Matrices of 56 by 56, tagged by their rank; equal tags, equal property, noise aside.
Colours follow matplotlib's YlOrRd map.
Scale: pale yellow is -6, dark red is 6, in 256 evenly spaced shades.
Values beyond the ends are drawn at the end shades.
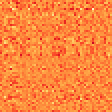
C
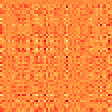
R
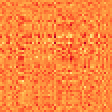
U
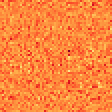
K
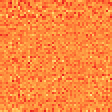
K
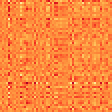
R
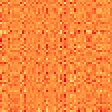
R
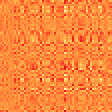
R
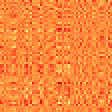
U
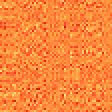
C
